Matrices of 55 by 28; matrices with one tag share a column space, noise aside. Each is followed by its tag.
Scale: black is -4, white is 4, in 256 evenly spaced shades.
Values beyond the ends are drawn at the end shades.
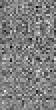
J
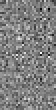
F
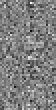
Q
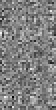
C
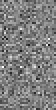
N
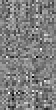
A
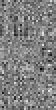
C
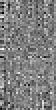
A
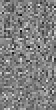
J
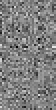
J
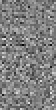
N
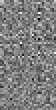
F
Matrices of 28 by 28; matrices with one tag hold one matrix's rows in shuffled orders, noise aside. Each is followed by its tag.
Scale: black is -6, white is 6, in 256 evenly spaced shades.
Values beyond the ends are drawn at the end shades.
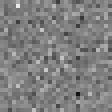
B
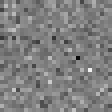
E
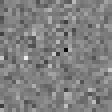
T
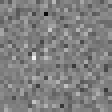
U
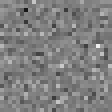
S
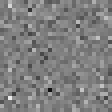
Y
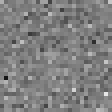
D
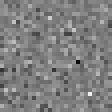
E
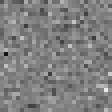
D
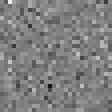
Y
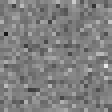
D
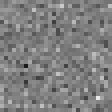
S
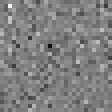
Y
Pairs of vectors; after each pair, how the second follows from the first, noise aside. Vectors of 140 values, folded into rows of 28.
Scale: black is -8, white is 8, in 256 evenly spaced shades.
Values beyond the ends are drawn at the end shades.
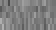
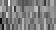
negated, scaled up.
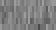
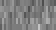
negated.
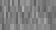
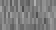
negated.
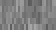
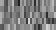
wrapped around, negated, scaled up.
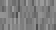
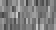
negated, scaled up.
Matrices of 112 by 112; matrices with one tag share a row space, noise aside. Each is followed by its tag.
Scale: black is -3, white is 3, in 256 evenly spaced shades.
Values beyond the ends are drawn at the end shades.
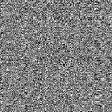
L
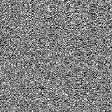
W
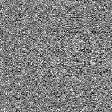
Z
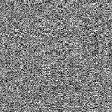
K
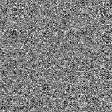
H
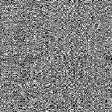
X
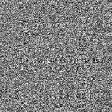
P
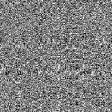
Z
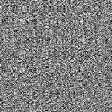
X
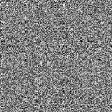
L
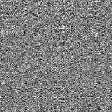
L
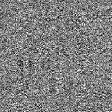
P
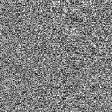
Z
